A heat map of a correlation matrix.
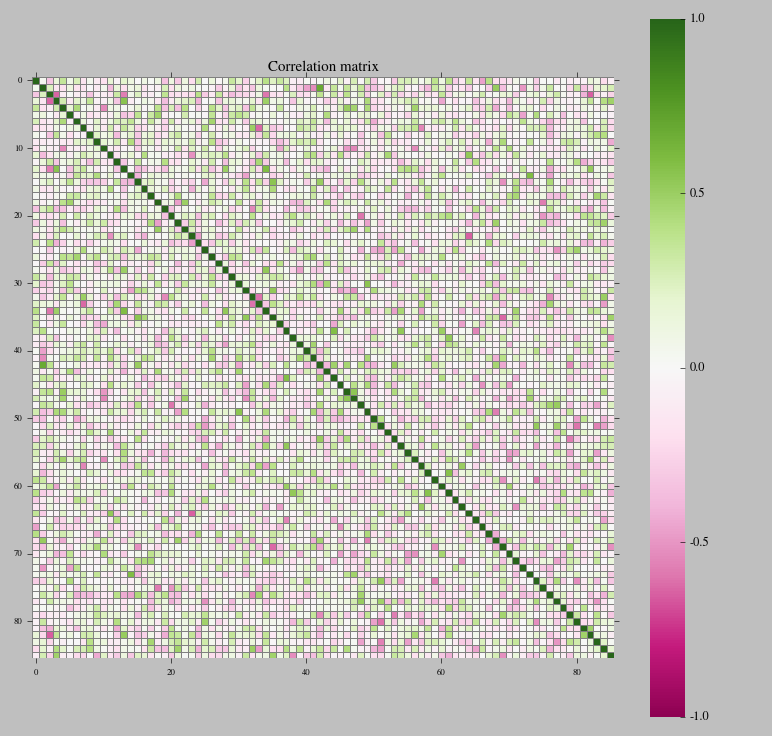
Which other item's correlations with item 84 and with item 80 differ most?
65
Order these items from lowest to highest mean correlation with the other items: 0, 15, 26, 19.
19, 15, 0, 26
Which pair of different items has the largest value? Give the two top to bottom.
1, 42
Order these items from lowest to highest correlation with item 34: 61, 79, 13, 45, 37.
61, 37, 79, 45, 13
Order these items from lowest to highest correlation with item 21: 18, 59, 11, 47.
18, 47, 11, 59
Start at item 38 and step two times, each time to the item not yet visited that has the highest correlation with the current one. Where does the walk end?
58
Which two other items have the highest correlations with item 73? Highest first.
14, 47
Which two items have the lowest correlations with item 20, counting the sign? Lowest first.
48, 75
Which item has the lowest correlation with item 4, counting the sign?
10
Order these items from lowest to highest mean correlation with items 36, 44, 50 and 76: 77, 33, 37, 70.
37, 70, 77, 33
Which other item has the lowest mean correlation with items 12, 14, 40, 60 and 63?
85
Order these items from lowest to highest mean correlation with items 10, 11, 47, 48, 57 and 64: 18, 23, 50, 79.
23, 79, 50, 18
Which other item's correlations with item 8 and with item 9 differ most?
12
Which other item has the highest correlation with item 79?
69
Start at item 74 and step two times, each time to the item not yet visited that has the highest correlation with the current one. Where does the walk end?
77
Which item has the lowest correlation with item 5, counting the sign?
72
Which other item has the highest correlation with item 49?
30
